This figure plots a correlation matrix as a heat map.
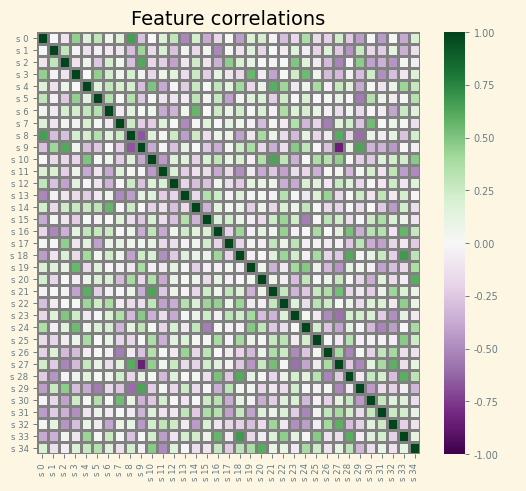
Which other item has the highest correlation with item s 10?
s 21
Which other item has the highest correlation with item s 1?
s 9
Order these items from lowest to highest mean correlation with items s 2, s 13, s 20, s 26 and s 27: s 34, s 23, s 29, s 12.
s 23, s 12, s 29, s 34
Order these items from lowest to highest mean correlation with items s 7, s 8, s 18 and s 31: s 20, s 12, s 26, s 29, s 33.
s 29, s 26, s 12, s 20, s 33
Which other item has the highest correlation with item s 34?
s 20
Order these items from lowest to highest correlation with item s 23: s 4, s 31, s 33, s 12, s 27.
s 27, s 12, s 31, s 4, s 33
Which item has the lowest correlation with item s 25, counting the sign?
s 11
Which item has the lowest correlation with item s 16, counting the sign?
s 1
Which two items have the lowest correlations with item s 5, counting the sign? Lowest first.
s 29, s 17
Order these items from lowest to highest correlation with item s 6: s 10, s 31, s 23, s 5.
s 31, s 10, s 23, s 5
